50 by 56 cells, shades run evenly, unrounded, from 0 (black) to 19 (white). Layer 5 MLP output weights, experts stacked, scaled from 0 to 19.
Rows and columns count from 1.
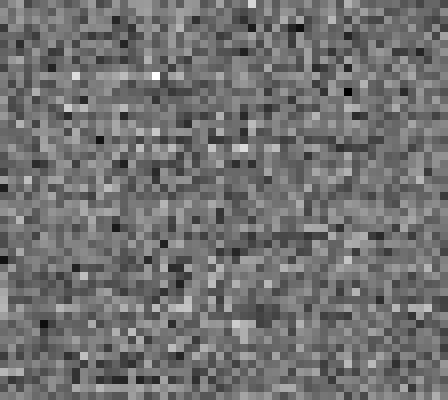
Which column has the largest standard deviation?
44
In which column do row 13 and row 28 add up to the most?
12
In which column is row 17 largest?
20
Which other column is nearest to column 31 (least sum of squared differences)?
30
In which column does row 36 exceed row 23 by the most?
34
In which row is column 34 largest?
36
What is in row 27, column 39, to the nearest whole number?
5
